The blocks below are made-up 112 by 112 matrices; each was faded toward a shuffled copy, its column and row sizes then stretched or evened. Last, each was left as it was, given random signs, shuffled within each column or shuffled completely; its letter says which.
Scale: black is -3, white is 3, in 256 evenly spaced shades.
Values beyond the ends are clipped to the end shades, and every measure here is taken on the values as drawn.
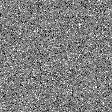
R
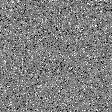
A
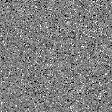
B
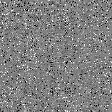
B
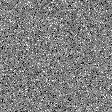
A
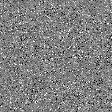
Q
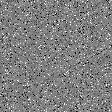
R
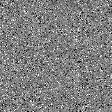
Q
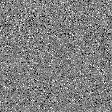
Q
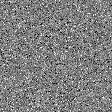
A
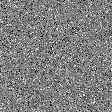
A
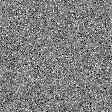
A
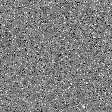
A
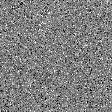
R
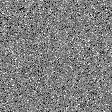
A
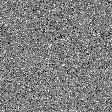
A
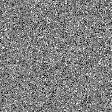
Q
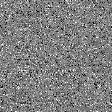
B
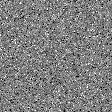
A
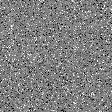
A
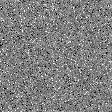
A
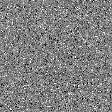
Q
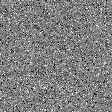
A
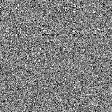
B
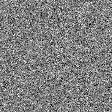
R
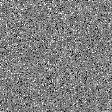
B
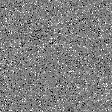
Q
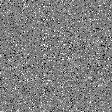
Q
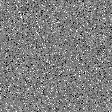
R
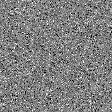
R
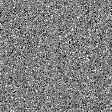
Q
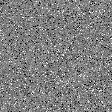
Q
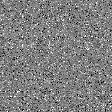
B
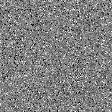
Q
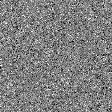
R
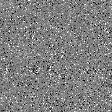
B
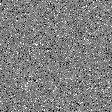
A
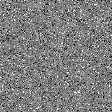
Q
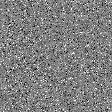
R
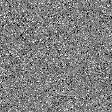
Q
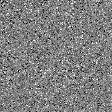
Q
